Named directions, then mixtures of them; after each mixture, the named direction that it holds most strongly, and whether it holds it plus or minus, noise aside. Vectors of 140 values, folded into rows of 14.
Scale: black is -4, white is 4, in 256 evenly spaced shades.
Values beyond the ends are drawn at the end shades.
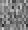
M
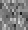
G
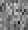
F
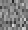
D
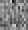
M, plus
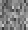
M, minus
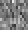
G, plus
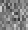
F, minus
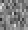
F, minus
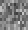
F, minus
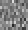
D, minus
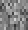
F, plus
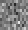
F, minus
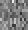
D, minus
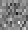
F, minus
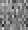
M, plus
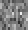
G, minus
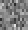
F, minus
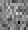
F, plus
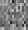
M, plus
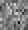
F, plus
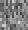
M, minus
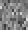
G, minus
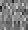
F, plus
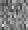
M, minus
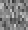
G, minus
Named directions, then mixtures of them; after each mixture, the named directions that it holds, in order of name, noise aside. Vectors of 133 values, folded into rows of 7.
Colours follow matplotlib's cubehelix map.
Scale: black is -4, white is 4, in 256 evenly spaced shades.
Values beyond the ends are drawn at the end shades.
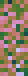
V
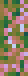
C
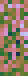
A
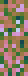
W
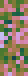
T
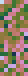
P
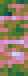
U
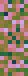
A, P, V.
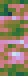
U.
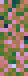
C, P.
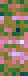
U, W.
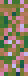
C, V.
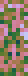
A.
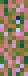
W.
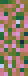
V, W.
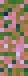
P, U, V.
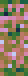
A, U, V.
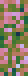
T, W.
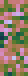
T.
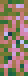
A, C, U.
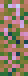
A, T.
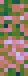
C, P, U.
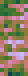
C, U.
